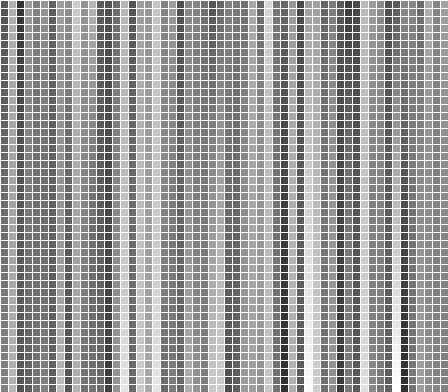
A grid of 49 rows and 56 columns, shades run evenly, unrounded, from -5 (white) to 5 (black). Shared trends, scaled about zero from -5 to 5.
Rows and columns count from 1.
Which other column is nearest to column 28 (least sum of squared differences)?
27
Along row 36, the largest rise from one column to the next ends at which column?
51
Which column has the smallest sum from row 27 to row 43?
39
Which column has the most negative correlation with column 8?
21
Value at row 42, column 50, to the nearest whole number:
-4
